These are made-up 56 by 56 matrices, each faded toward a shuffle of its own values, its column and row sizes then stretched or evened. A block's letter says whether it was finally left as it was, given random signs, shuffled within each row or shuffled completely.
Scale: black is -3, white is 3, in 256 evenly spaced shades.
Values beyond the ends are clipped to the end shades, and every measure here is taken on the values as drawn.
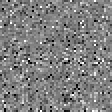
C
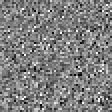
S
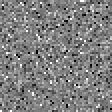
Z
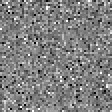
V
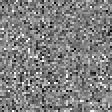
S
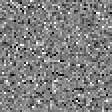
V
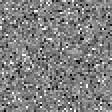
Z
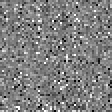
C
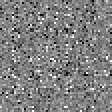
C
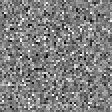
S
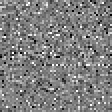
V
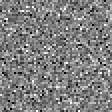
V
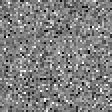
S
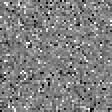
V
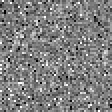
Z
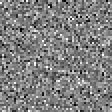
Z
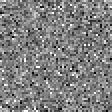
V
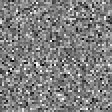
V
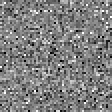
S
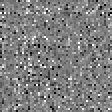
S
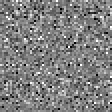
S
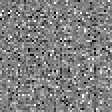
C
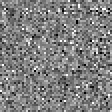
C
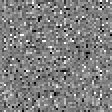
C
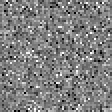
V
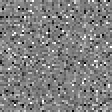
C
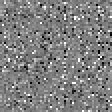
S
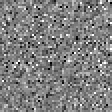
V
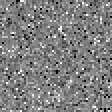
Z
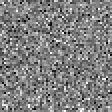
Z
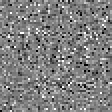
C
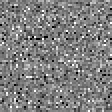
V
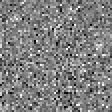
C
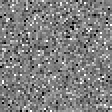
Z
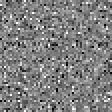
C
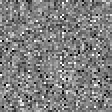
C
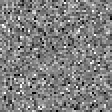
C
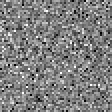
Z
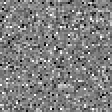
V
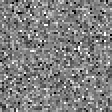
Z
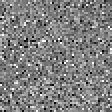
V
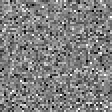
C
